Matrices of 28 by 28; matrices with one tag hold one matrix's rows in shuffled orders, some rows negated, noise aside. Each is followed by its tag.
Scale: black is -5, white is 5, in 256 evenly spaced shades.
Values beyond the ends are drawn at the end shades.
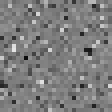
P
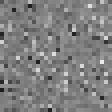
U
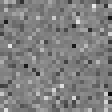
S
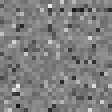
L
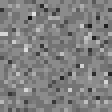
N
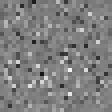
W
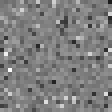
S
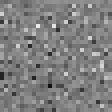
U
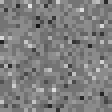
U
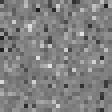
U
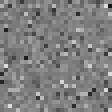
S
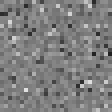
N
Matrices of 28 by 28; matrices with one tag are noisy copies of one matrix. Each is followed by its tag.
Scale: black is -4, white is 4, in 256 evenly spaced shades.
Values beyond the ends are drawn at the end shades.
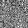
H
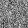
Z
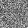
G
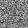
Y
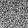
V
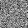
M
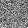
G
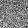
V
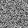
Y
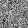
Z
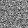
Y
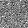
G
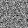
Y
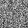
Z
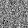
Z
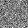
G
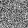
G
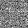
M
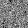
Z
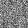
Z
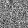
Z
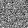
G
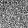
V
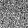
V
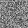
Y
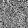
H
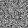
M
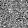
M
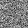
Y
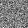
G
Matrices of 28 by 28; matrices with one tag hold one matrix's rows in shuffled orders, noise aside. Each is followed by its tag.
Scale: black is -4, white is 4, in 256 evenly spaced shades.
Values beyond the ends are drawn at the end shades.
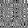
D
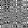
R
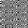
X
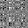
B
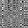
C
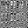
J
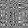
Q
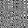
D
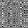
C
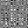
J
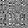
B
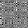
X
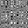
J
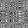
Q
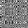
X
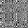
X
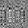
B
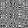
Q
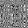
D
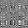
Q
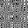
D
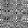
R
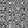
B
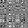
B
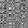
B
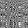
Q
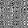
D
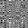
B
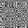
X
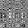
B
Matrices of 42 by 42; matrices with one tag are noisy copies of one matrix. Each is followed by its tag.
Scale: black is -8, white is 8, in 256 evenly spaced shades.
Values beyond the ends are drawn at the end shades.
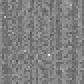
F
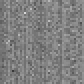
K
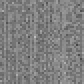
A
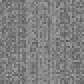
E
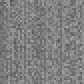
K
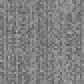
A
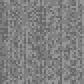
K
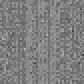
E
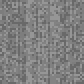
E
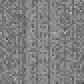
E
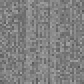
E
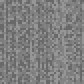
A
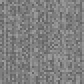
A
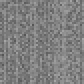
A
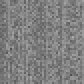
K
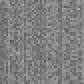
K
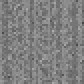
F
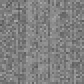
E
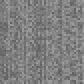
K
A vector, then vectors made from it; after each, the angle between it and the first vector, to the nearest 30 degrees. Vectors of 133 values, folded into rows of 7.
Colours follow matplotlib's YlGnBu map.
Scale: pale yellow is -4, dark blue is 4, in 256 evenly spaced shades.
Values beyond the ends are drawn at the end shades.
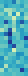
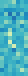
150 degrees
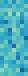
30 degrees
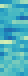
90 degrees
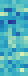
120 degrees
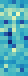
30 degrees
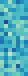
90 degrees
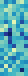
30 degrees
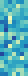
90 degrees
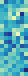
60 degrees
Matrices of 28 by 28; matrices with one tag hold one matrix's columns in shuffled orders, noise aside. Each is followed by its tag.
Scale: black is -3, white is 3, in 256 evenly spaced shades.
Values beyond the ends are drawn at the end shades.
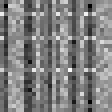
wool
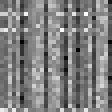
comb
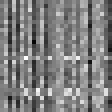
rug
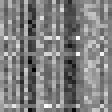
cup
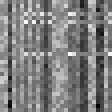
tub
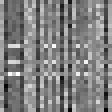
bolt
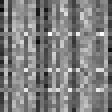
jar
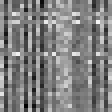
tub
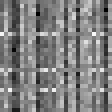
jar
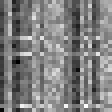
cup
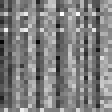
comb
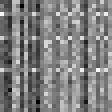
wool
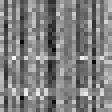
rug
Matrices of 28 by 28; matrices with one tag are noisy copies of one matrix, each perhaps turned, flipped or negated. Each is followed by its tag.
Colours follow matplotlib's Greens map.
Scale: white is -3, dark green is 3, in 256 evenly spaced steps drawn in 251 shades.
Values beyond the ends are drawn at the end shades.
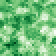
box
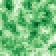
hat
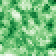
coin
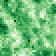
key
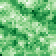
key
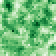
hat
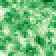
coin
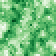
key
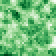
coin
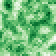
hat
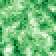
hat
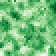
coin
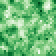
hat
